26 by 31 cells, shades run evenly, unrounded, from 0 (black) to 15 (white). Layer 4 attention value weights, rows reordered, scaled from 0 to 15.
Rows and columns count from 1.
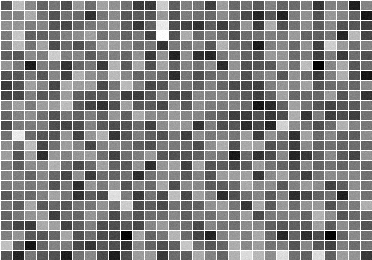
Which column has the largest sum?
14
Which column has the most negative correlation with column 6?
29
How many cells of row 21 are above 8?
10
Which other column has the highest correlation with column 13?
27
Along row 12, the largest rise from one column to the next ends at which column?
25
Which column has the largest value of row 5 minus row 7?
19
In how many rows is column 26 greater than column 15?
15
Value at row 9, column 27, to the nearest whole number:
5
